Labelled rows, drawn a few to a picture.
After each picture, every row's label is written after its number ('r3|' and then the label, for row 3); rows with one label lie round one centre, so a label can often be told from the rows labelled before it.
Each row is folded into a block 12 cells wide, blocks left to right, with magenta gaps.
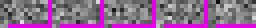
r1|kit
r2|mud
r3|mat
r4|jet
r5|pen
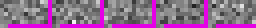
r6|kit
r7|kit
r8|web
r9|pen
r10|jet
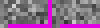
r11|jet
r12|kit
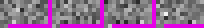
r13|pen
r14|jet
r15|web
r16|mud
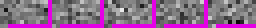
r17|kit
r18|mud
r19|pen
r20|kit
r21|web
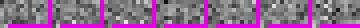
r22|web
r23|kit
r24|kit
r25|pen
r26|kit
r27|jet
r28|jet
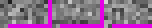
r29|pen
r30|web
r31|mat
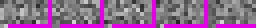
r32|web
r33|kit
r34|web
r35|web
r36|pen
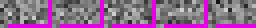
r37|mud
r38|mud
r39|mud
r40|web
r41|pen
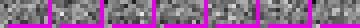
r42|jet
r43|mud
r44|web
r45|web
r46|mud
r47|mat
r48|web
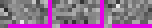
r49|kit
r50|web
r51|jet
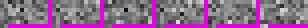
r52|pen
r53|kit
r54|pen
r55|kit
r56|kit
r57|web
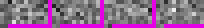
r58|pen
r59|kit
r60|mat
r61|pen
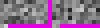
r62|web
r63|mat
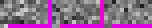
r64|web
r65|kit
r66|pen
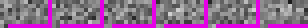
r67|mat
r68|mud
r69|kit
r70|web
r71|web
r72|mat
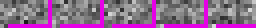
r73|mud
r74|jet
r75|mud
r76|web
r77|web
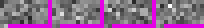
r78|web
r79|mud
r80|mat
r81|jet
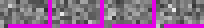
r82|mat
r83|mud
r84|mud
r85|jet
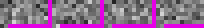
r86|pen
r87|web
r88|pen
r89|mud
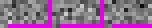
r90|mud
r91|mat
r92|pen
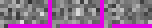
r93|mat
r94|mat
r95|jet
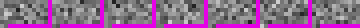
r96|mud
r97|mat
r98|pen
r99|pen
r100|mat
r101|jet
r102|mud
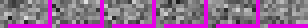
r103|mud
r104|kit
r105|mud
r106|mud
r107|mat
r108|web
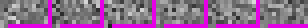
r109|jet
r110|kit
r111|mat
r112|mat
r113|kit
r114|mat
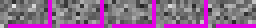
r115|jet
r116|mud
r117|pen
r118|jet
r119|mud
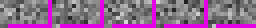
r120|mud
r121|web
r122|kit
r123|mat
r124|web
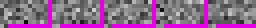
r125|mud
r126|web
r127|mud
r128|kit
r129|web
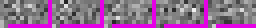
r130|jet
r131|jet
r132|jet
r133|mat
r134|web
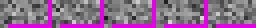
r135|pen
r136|kit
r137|kit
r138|pen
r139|mud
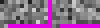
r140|web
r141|mat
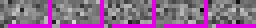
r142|pen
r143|kit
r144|mud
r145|mat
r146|web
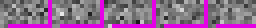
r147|jet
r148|mud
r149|web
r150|mud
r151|pen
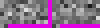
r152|mud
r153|pen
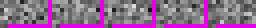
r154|mud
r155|mat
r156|mat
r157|pen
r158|pen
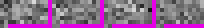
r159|kit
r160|mud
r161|mat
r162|kit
